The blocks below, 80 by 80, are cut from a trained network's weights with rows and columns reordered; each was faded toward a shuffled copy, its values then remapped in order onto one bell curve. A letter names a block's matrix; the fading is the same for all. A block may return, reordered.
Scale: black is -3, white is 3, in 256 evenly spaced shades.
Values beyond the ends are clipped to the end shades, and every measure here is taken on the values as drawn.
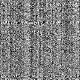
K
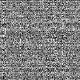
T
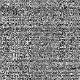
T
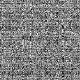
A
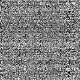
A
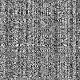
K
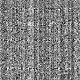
K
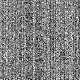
K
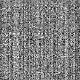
K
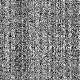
K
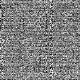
T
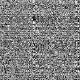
T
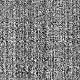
K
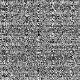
T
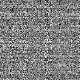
A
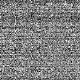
T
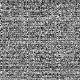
T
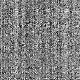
K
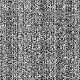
K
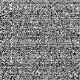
A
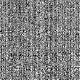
K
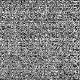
A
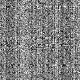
K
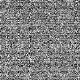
A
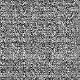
T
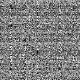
T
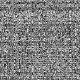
T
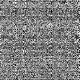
T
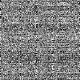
T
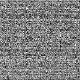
T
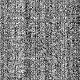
K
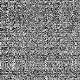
A
